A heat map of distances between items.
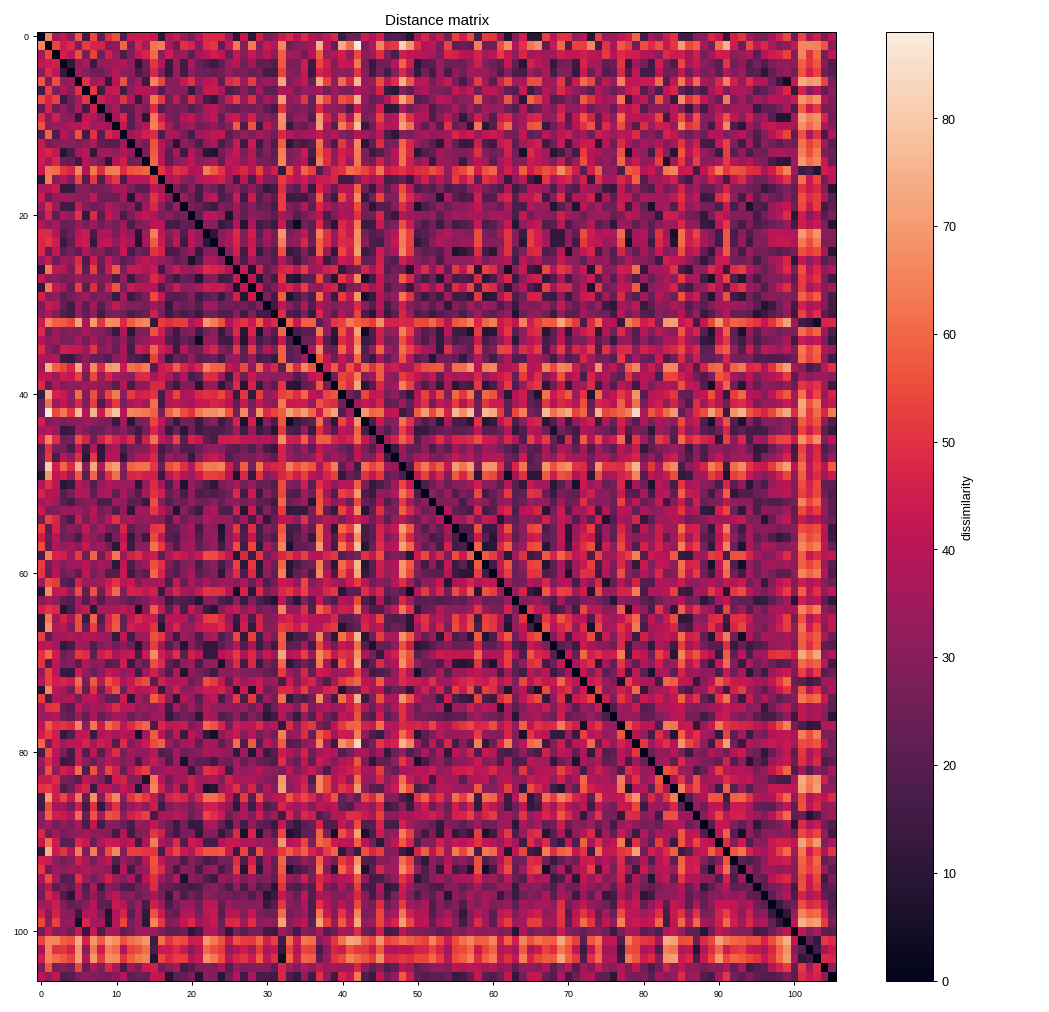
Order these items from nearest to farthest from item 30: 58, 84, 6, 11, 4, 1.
4, 6, 58, 11, 84, 1
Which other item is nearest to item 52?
36
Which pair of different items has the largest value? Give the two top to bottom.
1, 42
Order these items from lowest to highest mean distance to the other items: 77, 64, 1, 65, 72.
64, 65, 72, 77, 1
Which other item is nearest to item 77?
72
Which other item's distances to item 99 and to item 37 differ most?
5
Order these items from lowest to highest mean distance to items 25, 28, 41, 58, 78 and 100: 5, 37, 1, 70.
70, 37, 5, 1
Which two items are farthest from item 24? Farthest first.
42, 48
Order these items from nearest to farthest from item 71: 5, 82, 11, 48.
11, 82, 5, 48
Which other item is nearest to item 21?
34
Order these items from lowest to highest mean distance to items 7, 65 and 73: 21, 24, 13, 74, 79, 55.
13, 21, 24, 55, 74, 79
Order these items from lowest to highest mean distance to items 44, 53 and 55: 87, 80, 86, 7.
7, 80, 86, 87
